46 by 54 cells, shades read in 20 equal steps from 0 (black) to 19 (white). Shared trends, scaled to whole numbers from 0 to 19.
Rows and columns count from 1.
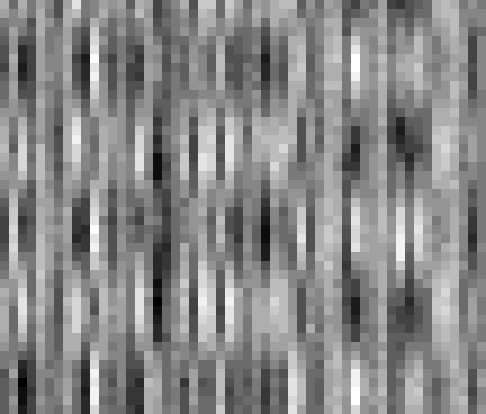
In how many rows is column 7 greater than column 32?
17
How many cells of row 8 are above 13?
5
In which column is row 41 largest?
11
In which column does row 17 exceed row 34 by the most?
18
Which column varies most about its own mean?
40
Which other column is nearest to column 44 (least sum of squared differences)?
7
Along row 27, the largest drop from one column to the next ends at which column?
35
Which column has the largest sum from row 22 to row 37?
23
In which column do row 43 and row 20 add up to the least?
10
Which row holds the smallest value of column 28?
43
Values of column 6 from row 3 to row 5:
11 9 9
